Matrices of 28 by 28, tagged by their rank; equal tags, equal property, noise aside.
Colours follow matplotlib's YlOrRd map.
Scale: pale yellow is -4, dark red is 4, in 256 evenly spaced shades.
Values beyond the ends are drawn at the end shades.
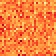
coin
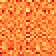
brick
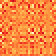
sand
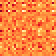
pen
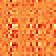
pen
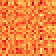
sand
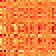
pen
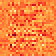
brick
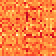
coin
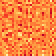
sand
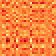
pen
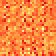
brick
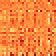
sand
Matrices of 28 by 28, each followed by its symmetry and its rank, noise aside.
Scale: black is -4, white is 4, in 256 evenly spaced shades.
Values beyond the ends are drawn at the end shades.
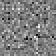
antisymmetric, rank six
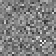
symmetric, rank six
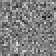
antisymmetric, rank six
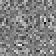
symmetric, rank five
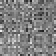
antisymmetric, rank four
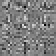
no symmetry, rank four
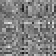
antisymmetric, rank four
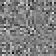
antisymmetric, rank six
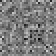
symmetric, rank six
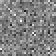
symmetric, rank six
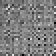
symmetric, rank four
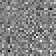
symmetric, rank five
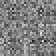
no symmetry, rank six
